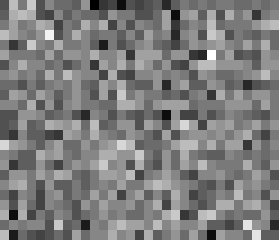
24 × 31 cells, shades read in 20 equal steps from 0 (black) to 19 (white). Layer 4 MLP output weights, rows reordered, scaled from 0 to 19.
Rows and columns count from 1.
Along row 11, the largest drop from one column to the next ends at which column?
5
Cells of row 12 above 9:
6
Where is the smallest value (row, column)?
1, 11
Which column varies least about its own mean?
27
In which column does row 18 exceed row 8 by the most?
15
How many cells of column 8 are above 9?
6
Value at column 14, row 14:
8
